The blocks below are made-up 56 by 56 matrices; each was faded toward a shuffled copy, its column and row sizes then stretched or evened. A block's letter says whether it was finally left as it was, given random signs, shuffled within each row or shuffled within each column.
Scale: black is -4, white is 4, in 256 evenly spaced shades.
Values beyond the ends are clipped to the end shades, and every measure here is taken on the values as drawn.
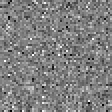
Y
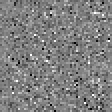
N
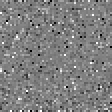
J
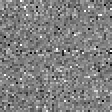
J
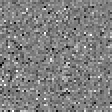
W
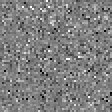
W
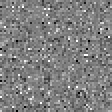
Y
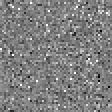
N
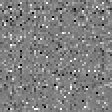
Y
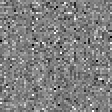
Y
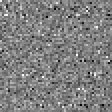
J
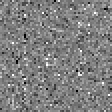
N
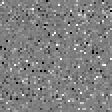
J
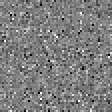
W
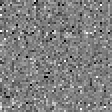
W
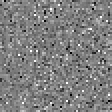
N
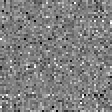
Y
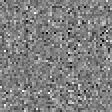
Y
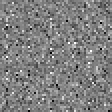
N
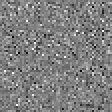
Y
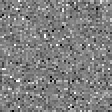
J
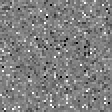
N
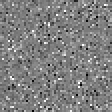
N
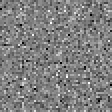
N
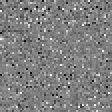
J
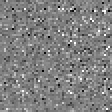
W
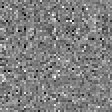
Y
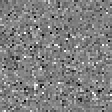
J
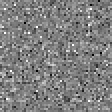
J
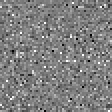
J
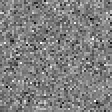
J
